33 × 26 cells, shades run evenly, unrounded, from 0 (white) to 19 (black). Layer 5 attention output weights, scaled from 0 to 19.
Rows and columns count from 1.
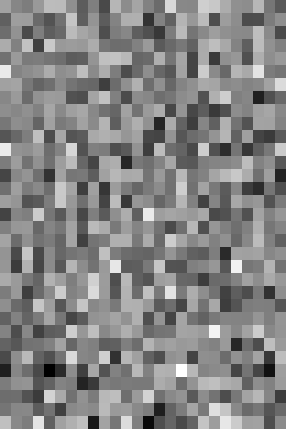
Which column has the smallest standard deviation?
2
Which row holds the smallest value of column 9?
23
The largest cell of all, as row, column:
29, 5
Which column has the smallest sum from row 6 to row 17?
6
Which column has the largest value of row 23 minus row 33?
21
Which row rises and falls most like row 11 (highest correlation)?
8
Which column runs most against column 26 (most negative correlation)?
11
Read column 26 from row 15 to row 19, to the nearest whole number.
13 10 8 9 12
